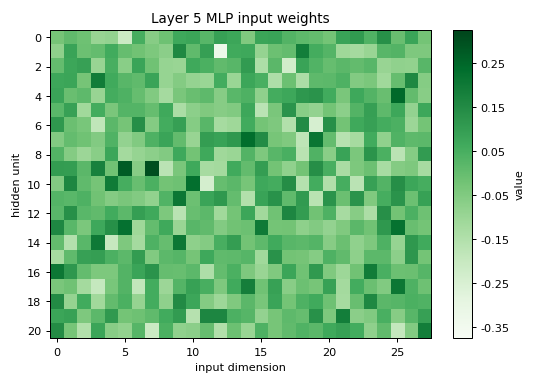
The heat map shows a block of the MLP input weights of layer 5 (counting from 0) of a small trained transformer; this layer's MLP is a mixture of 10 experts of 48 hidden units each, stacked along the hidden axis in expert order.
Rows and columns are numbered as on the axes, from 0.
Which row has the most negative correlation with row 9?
0
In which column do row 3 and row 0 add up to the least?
5
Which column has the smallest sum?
12
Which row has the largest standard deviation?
9
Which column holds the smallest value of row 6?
19
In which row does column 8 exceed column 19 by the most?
6
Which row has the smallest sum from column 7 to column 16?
20
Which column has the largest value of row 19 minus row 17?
21
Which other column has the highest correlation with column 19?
13
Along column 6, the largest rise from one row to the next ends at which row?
15
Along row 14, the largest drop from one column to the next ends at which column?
4
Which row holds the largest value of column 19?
7
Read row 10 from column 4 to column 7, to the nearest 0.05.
0.2 0.05 0 0.05
